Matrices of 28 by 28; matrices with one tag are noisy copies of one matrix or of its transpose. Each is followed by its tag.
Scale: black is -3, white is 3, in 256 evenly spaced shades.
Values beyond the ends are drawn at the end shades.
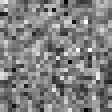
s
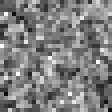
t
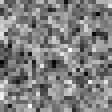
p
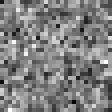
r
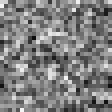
s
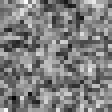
p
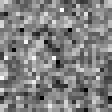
s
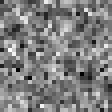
r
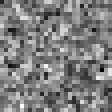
r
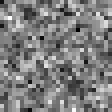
r
